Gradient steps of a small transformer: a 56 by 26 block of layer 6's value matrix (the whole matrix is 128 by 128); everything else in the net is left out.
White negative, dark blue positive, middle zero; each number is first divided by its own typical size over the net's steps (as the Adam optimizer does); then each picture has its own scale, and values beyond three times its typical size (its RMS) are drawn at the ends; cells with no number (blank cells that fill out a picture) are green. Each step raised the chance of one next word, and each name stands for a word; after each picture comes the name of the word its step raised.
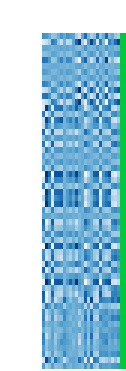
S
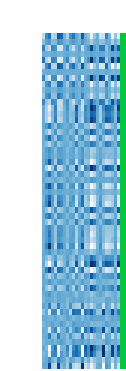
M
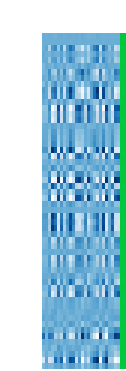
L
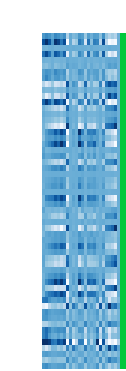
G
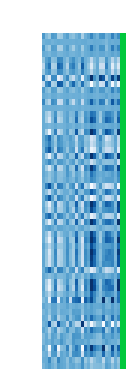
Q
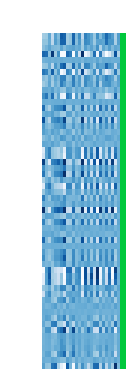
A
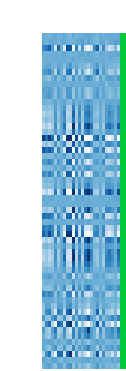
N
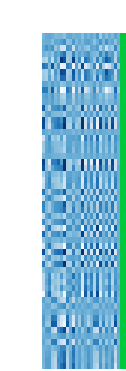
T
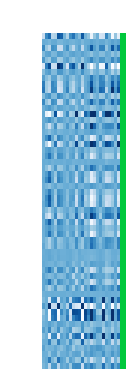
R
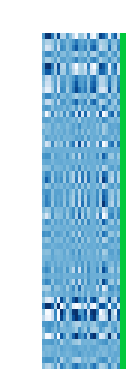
R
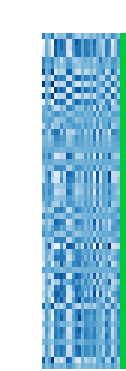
S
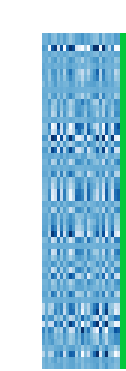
N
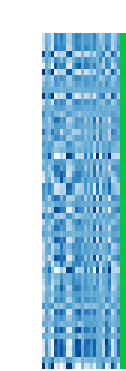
A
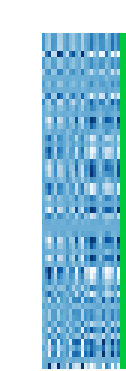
A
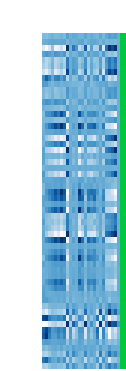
N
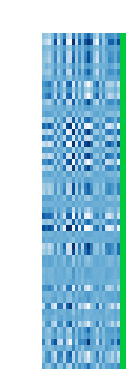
G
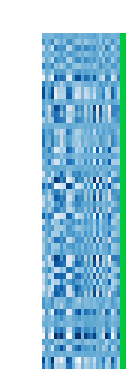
L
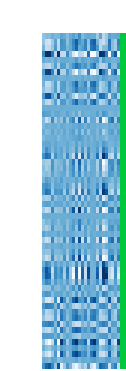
A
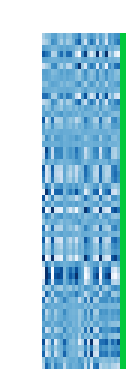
A
